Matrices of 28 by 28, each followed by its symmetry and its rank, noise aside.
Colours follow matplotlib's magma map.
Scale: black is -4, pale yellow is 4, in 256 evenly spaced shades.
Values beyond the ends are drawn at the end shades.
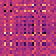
symmetric, rank one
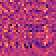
no symmetry, rank three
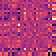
no symmetry, rank two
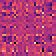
no symmetry, rank three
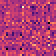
no symmetry, rank three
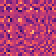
symmetric, rank three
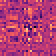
no symmetry, rank three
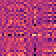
no symmetry, rank three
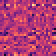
no symmetry, rank three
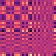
symmetric, rank one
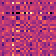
no symmetry, rank two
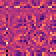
no symmetry, rank three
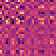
antisymmetric, rank two
